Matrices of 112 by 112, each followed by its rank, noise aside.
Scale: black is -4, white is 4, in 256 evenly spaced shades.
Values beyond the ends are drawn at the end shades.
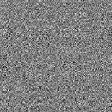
twelve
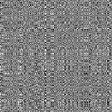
six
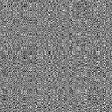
six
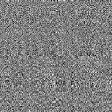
twelve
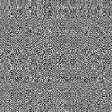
eight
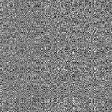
eight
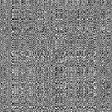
six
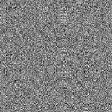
sixteen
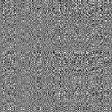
six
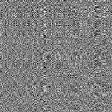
eight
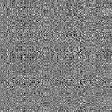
eight
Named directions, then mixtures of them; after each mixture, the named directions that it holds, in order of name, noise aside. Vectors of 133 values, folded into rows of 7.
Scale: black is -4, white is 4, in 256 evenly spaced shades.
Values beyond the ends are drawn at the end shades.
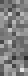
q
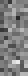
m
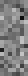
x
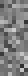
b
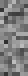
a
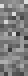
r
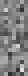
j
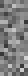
b.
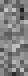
a, j, x.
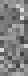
x.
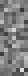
a, b, j.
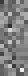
b, q.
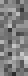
j, q, x.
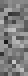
a, b.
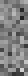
j, r, x.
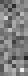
q.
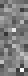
b, j, x.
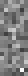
a, b, j.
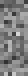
q, r.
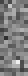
m.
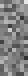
q, r.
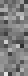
a, j, r.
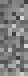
m, r, x.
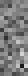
b, m, x.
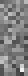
j, q, r.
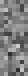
j.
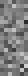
b.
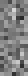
m, x.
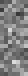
a, m, q.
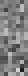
j.
